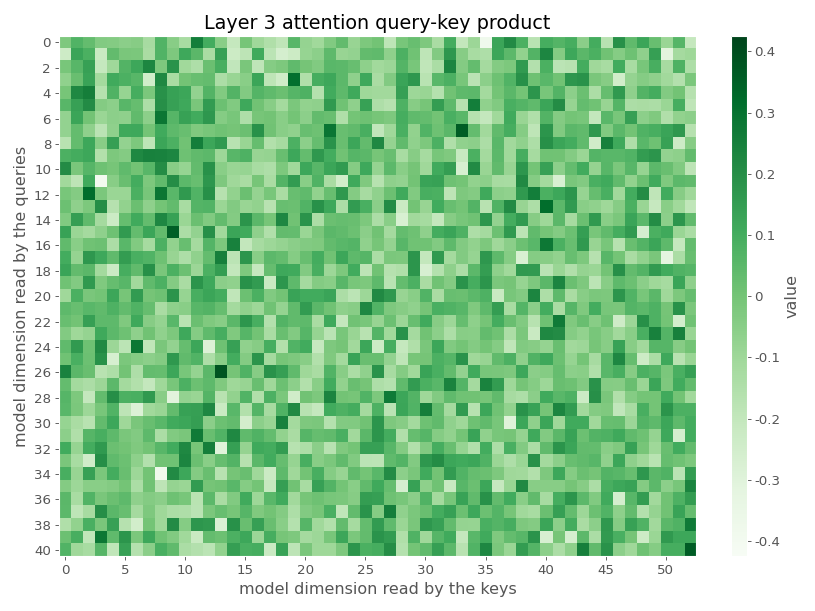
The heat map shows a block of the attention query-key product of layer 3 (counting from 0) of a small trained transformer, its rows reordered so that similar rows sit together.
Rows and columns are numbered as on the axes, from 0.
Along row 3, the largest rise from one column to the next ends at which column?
19
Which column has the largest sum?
12
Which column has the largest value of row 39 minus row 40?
17
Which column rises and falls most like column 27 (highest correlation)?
3
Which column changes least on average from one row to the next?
45
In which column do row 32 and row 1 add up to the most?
10
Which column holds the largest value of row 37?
27
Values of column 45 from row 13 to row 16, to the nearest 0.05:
-0.1 -0.05 0.05 0
